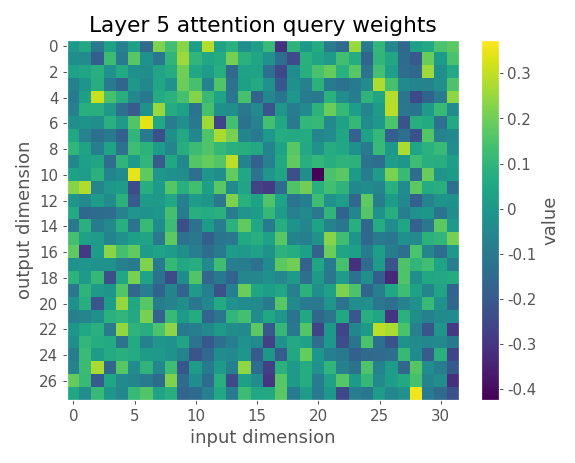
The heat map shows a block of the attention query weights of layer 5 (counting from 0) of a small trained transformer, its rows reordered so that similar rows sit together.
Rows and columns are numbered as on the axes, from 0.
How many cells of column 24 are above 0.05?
7
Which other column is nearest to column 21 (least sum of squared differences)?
0
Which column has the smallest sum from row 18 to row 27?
31
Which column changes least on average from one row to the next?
9
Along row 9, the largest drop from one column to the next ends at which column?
14
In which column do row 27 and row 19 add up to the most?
28
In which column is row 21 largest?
6
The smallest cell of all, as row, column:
10, 20
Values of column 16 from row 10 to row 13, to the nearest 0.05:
0 -0.3 0.15 0.1
